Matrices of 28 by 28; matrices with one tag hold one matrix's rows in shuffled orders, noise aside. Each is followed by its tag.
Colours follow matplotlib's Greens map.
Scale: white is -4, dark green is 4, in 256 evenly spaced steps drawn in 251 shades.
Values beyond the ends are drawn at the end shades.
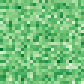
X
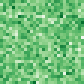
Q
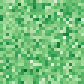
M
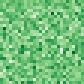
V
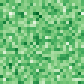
M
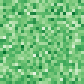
V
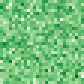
X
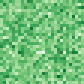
Q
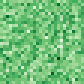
V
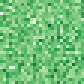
V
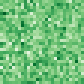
X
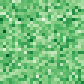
Q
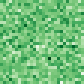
Q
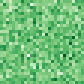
V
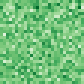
M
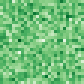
Q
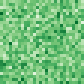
X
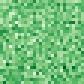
V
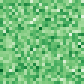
M
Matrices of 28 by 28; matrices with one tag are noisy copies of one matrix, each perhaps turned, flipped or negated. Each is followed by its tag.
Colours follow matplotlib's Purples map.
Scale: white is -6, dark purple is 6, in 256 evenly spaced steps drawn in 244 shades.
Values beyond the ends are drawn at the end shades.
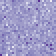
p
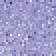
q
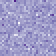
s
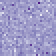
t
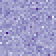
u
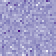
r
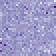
p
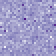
r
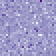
s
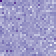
p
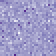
s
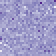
p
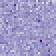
t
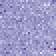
p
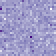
r
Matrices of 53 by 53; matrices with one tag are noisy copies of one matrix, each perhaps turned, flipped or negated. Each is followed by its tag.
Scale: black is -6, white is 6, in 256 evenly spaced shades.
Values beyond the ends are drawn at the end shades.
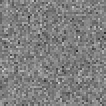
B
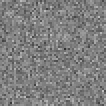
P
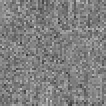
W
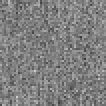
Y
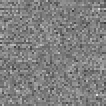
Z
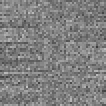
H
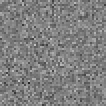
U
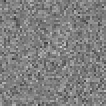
U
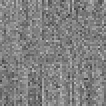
H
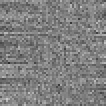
H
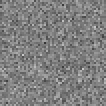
B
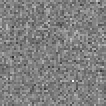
B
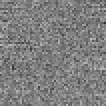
Z
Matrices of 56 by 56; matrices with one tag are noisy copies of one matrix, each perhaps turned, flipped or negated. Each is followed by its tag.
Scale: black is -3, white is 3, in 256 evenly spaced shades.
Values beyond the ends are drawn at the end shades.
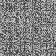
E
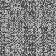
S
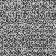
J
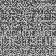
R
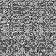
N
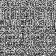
R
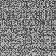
R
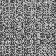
E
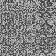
N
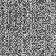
J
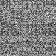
S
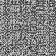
R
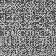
R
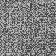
J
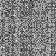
S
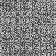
E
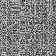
R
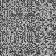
N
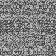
S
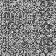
N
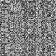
S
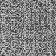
J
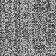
S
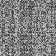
S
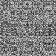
S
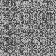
N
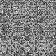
N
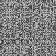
E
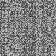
S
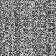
S
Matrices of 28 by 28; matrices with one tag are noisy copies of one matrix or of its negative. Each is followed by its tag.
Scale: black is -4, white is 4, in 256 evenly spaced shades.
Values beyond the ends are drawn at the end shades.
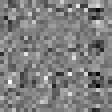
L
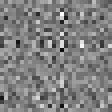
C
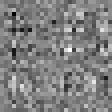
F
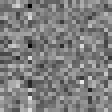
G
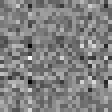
G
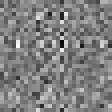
C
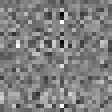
C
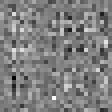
F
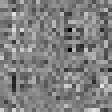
F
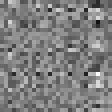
L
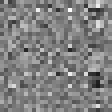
L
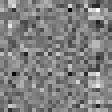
L
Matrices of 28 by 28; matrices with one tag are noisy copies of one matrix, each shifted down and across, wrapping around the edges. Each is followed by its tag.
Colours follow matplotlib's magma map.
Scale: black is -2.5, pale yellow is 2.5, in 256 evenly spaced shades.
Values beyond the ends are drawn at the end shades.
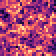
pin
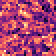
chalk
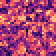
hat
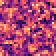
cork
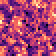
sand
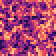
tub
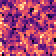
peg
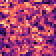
chalk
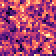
chalk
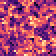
pin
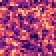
chalk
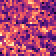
chalk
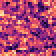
chalk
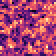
tub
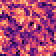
peg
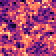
pin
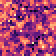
tub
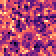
tub
